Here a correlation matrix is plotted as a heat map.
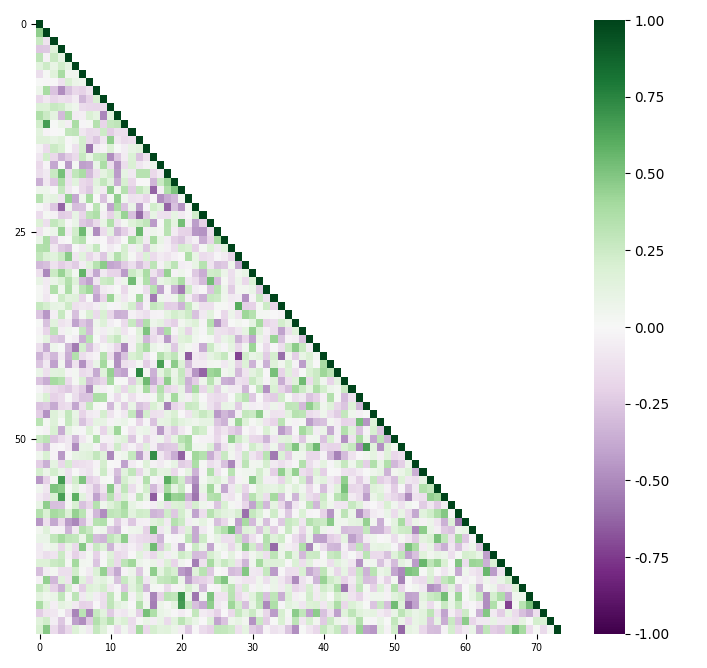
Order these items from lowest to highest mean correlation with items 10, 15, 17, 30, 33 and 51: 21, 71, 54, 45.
45, 21, 54, 71
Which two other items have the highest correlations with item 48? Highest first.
45, 28
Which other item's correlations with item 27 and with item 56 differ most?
43
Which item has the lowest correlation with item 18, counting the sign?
22
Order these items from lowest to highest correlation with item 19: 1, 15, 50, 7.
7, 1, 15, 50
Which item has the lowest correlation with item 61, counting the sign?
53
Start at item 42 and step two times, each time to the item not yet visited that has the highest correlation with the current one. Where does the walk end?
25
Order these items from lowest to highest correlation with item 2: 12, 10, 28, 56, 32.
12, 28, 10, 32, 56
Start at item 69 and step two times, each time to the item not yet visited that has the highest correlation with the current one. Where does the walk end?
70
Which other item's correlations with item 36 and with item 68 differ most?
73
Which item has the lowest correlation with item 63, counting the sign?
33
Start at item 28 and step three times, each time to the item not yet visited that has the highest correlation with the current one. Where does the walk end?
65
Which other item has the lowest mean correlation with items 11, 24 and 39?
66
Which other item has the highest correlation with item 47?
31
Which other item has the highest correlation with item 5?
57
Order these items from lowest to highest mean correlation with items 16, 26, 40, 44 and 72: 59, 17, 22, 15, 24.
59, 24, 15, 22, 17
